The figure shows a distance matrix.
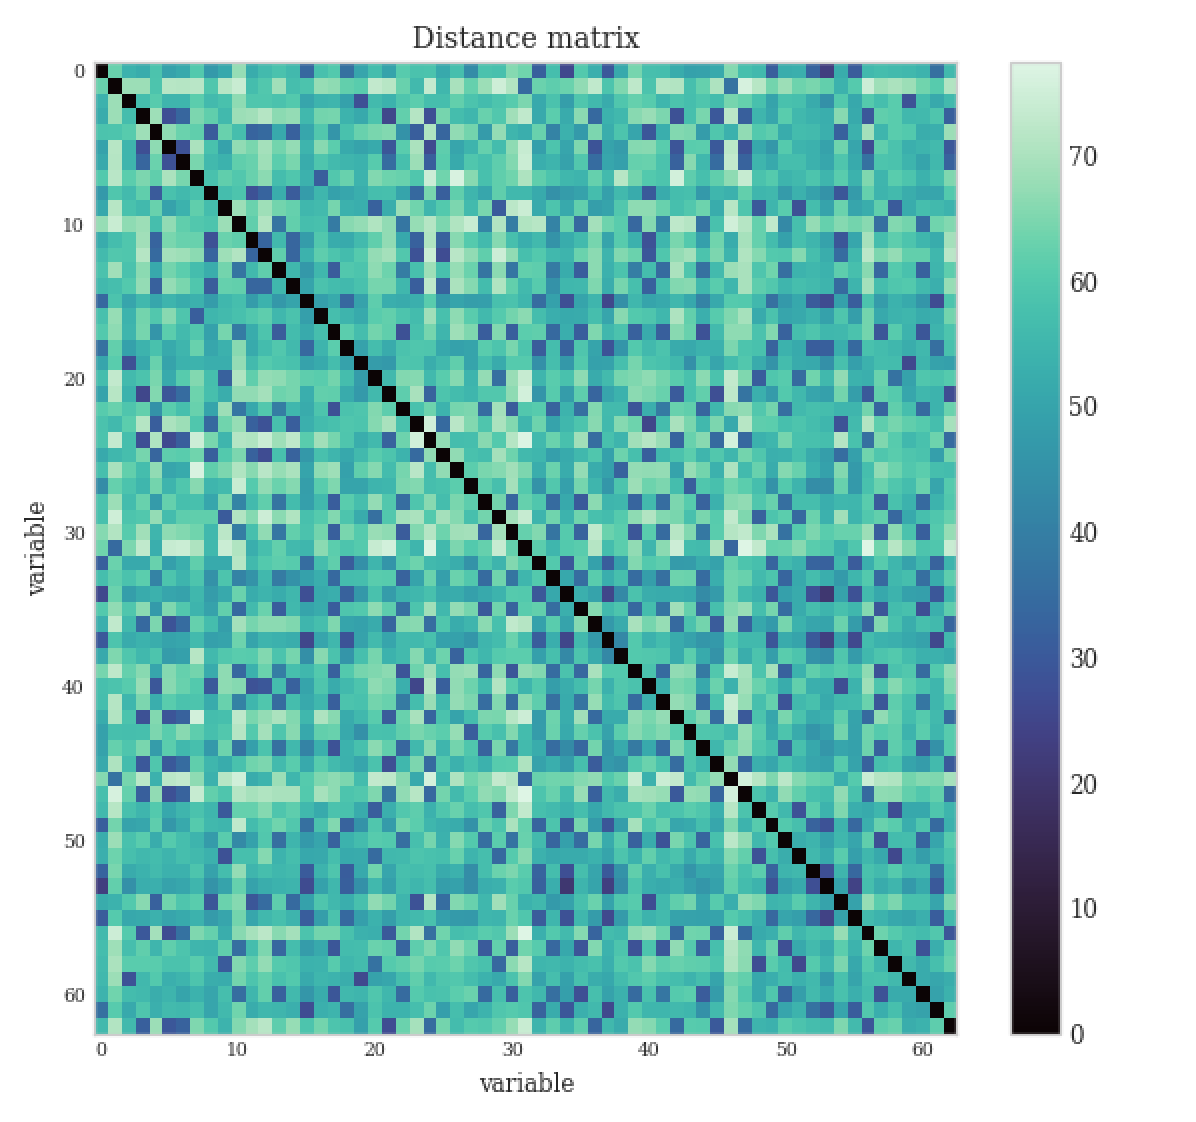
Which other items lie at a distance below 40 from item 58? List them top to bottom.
9, 20, 29, 48, 51
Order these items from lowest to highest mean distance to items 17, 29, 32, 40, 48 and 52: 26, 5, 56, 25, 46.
25, 5, 56, 26, 46
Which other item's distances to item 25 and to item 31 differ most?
12
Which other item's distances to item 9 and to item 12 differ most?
29
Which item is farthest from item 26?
7
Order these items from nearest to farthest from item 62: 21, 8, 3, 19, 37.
21, 3, 19, 37, 8
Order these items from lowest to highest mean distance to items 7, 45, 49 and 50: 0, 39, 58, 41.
0, 41, 39, 58
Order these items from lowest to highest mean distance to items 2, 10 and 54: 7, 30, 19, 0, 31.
19, 30, 0, 7, 31
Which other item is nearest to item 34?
53
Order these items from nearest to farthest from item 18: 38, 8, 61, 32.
32, 61, 38, 8
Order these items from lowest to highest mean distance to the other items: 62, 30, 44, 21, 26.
44, 21, 62, 30, 26
